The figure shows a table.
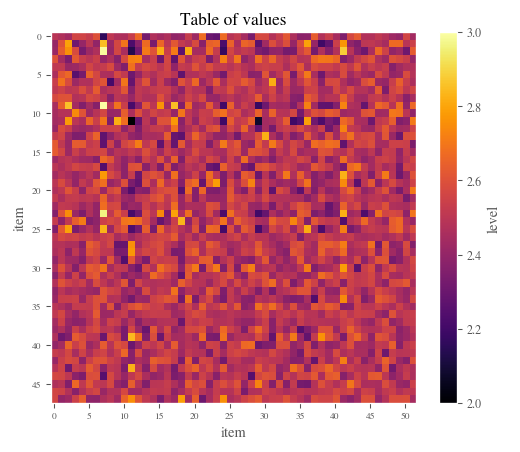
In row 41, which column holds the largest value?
10
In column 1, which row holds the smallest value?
39
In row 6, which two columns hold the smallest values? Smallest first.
8, 11
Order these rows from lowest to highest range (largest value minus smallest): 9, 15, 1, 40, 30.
15, 40, 30, 1, 9
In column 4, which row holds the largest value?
24
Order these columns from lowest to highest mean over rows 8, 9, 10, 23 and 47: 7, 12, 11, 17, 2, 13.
11, 12, 13, 17, 2, 7
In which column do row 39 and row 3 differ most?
31
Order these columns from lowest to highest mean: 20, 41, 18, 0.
18, 0, 20, 41
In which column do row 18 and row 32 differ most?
41
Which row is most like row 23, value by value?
9
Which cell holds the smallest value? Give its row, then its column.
11, 11
